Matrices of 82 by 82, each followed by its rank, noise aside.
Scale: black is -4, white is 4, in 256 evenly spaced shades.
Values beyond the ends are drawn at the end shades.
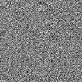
sixteen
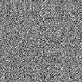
twelve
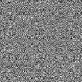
twelve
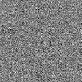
sixteen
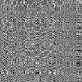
six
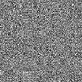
sixteen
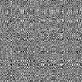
six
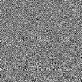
twelve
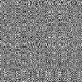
six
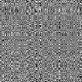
six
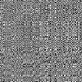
six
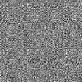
twelve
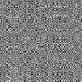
six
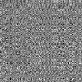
eight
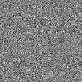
sixteen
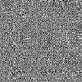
twelve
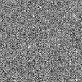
sixteen
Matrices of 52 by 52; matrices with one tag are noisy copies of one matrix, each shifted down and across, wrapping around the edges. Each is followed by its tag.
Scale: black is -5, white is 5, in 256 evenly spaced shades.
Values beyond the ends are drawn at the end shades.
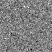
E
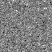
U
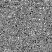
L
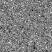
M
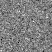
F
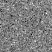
F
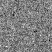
L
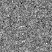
U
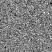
E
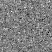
F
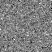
F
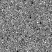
M
